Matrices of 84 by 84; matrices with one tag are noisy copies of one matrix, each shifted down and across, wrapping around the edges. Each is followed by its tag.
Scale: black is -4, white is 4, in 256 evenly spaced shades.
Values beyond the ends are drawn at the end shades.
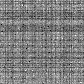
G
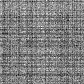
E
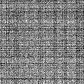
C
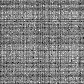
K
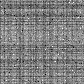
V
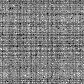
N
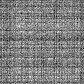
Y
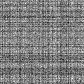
G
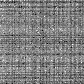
N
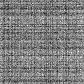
K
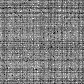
N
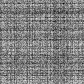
Y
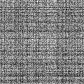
K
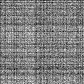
K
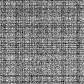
C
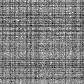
N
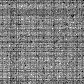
G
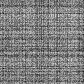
K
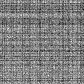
G
